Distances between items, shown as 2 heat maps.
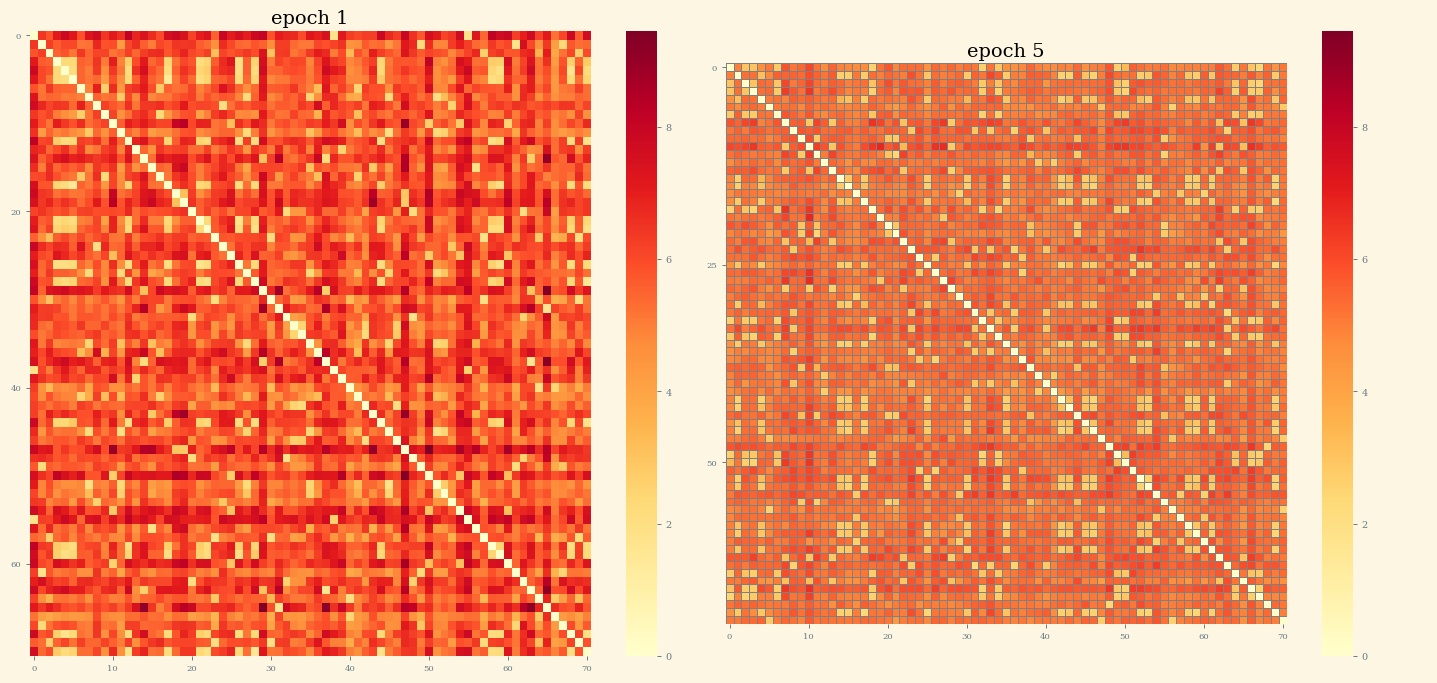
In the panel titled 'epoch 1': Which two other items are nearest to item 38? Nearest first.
0, 55
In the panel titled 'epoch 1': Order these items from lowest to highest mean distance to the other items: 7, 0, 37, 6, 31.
7, 6, 31, 37, 0
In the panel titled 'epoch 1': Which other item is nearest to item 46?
42
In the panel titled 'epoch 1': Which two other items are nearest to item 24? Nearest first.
8, 53
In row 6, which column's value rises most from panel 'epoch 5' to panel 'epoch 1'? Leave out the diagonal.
50
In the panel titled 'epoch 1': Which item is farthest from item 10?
47
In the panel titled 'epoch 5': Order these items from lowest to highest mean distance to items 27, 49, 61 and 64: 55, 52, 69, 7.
69, 52, 55, 7
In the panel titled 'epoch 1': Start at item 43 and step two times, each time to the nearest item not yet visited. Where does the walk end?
56
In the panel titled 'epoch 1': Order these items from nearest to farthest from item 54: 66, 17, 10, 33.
10, 66, 33, 17
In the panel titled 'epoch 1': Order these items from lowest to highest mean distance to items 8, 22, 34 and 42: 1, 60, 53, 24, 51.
53, 24, 51, 1, 60
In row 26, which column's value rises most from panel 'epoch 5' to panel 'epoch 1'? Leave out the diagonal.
37
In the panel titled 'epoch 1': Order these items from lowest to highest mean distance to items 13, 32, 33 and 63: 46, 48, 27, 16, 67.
48, 46, 27, 67, 16
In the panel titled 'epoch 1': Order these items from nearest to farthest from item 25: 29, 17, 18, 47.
29, 17, 18, 47
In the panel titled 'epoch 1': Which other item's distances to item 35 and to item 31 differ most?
65
